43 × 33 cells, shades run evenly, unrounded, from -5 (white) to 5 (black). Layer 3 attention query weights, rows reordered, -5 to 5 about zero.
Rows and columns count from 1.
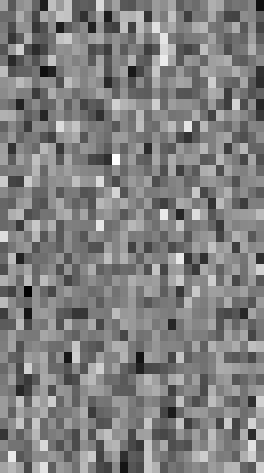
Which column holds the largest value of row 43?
16
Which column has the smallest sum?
27
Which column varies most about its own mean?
33
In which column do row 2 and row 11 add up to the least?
18
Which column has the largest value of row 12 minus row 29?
15
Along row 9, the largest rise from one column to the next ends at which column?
29
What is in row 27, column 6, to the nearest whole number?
1
